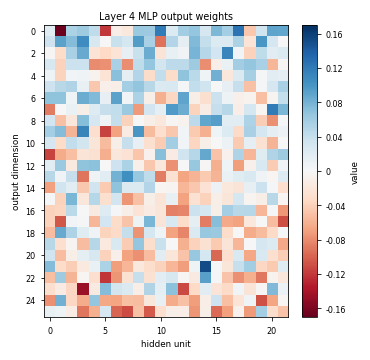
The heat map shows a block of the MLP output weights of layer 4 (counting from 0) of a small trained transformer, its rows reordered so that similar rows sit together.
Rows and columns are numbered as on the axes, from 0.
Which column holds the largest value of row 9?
3
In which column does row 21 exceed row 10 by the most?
14
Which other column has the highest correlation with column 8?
0
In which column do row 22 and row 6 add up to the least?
19
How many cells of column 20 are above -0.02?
16
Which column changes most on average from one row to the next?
1
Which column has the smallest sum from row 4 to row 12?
5
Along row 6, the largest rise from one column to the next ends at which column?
12
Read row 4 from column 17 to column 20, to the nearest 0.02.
0.02 0.06 0 0.02
